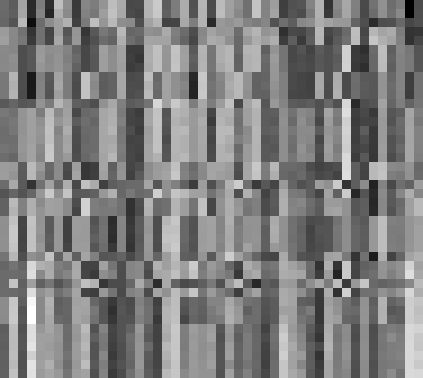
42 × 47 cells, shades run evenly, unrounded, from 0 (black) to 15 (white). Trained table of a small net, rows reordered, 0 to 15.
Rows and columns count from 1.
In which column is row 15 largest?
39
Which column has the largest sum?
20
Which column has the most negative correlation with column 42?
8
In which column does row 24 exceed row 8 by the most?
10
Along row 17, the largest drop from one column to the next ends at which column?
40
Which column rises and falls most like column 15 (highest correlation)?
16
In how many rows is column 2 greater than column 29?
21
